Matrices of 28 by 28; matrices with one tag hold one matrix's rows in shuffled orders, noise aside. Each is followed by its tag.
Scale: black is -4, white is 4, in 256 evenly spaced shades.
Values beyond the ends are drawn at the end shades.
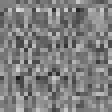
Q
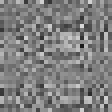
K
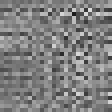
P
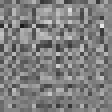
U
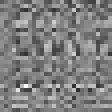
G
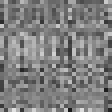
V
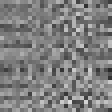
P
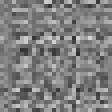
G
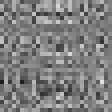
U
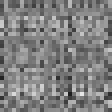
V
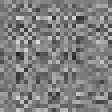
Q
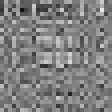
U
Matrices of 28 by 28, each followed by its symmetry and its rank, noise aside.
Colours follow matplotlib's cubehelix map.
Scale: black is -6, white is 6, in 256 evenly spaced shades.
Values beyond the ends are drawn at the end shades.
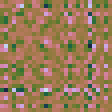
antisymmetric, rank two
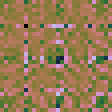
symmetric, rank three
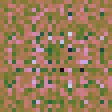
no symmetry, rank three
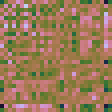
symmetric, rank three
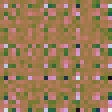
symmetric, rank one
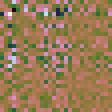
antisymmetric, rank two
